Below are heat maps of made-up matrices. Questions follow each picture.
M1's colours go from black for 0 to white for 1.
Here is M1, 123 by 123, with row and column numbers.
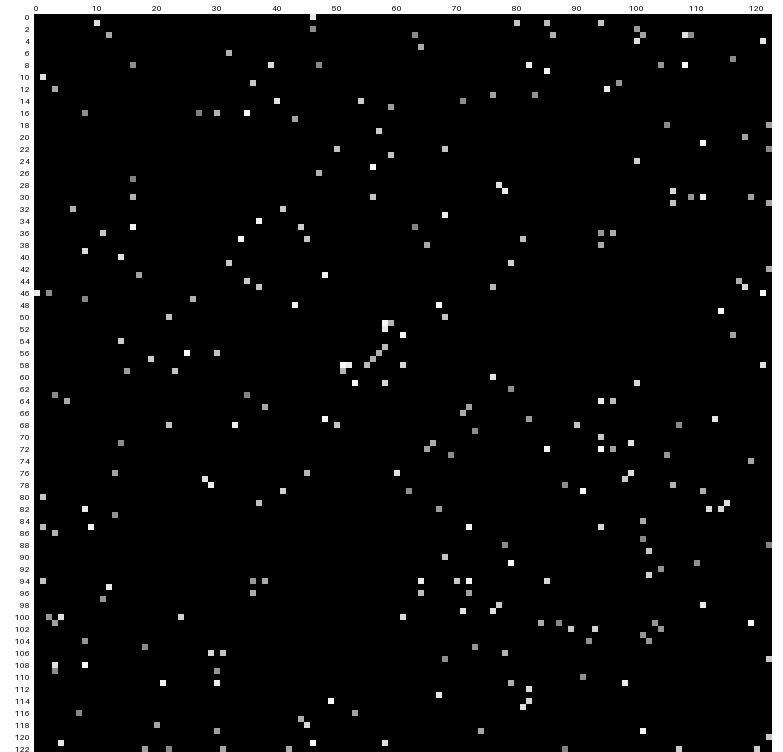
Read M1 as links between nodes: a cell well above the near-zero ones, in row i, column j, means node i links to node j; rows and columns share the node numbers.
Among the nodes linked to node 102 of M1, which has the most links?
node 104
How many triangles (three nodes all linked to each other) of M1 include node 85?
2
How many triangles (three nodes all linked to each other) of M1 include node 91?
0
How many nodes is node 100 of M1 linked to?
4
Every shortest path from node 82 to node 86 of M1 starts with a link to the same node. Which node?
node 8
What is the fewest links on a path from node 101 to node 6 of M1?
7
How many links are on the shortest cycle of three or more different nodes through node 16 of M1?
6
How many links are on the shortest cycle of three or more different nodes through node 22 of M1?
3
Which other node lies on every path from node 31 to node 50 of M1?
node 122
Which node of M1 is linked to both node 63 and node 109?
node 3
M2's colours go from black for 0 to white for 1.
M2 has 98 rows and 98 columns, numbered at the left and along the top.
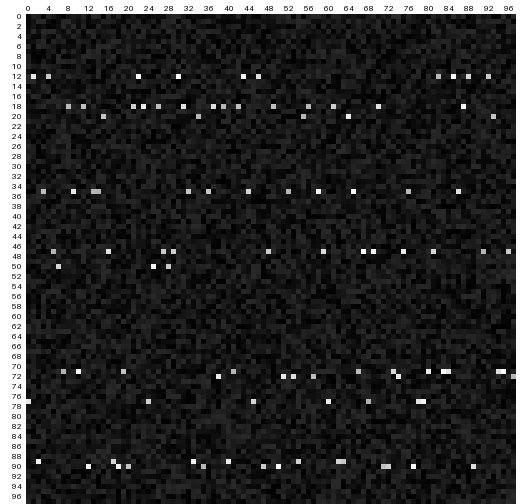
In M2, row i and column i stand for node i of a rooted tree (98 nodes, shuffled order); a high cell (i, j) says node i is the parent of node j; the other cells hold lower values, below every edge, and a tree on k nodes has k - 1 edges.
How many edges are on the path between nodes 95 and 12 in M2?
3
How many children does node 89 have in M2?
7
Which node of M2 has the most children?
18
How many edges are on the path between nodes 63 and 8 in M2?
4
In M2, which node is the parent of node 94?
71
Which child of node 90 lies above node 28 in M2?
50
